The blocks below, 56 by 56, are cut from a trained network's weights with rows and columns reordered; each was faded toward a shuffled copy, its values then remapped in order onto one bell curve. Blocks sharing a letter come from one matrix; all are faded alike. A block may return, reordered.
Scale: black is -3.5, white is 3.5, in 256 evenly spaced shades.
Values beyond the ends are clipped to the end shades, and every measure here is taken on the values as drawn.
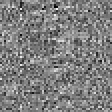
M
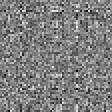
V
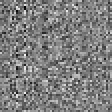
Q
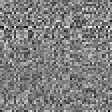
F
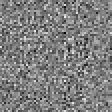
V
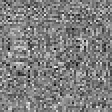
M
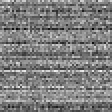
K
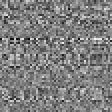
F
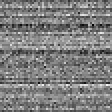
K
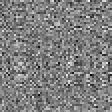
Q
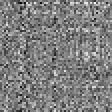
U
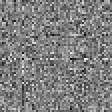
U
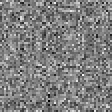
Q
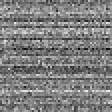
K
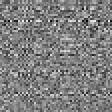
F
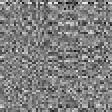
F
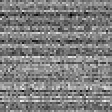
K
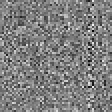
Q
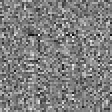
U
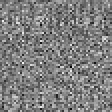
M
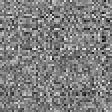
M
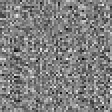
Q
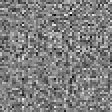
M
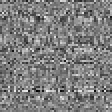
F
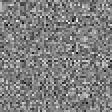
M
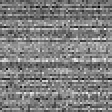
K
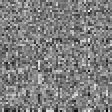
V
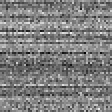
K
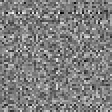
M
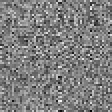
M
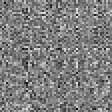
V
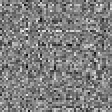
M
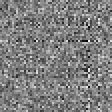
V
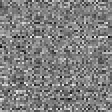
F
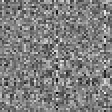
Q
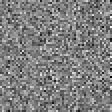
V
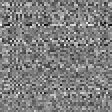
F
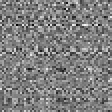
F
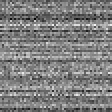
K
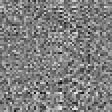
V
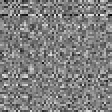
F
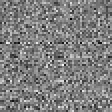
M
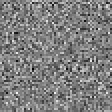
M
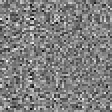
M
